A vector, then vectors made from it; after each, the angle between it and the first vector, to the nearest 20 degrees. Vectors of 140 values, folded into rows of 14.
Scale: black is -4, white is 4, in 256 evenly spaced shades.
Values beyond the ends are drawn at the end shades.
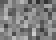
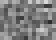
140 degrees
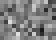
80 degrees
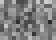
140 degrees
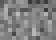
40 degrees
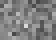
40 degrees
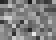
60 degrees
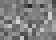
100 degrees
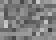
120 degrees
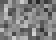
20 degrees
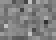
120 degrees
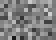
120 degrees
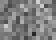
120 degrees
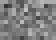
120 degrees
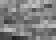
120 degrees
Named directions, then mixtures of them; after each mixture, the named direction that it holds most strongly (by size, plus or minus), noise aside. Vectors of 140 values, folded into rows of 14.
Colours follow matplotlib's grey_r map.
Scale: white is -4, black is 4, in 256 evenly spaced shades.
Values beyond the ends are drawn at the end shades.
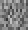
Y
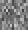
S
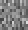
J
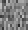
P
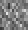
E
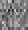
Y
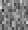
J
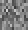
S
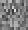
Y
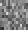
E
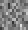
E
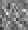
E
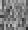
P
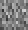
E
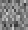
S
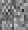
S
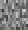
J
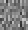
J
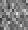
E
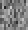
Y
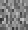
J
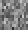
P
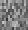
Y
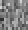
J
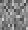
S
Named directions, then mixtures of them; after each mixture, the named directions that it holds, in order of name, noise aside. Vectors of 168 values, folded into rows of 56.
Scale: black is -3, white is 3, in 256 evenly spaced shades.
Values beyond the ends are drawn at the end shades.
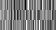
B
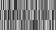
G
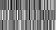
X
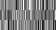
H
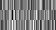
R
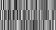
G.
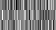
H, X.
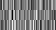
R.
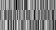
B, G, H.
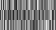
G.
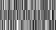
B, G, H.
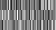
X.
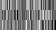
B, X.
